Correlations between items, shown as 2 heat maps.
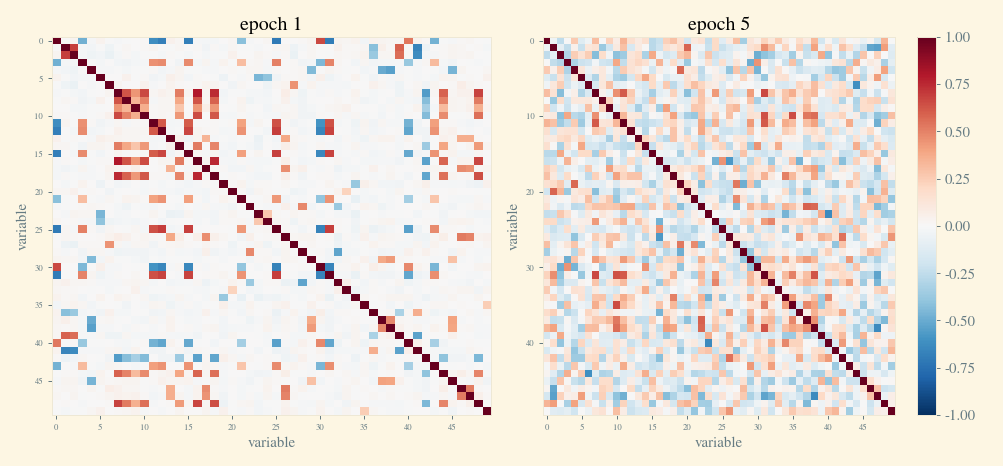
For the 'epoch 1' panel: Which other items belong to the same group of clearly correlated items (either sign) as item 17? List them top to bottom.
13, 26, 46, 47
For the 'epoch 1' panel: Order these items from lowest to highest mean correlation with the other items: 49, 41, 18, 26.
41, 49, 26, 18
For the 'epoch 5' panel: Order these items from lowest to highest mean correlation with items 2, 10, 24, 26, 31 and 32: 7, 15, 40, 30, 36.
30, 15, 40, 36, 7
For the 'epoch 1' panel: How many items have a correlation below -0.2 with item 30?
8
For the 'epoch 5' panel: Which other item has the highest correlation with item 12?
22
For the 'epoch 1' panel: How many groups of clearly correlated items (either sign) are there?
11
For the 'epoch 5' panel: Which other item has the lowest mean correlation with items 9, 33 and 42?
16
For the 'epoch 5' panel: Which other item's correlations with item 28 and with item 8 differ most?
29
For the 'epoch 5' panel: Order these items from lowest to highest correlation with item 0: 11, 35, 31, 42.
35, 42, 31, 11
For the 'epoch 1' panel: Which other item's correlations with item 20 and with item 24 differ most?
5
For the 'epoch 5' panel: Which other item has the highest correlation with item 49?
26
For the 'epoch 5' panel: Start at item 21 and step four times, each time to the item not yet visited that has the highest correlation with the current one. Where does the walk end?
48
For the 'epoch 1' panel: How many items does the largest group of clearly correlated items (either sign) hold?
11
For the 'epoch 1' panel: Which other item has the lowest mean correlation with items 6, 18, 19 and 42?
34
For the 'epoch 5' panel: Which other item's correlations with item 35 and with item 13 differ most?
37
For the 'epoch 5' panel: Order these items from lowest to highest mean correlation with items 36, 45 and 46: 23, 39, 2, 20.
20, 23, 2, 39
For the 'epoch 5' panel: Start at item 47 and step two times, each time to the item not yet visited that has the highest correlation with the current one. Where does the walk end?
14
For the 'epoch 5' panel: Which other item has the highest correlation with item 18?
34
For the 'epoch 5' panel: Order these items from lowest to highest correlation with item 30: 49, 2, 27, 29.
2, 29, 27, 49
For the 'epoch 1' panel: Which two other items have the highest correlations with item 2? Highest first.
1, 39
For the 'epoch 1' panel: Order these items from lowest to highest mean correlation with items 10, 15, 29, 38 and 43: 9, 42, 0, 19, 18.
0, 42, 19, 9, 18
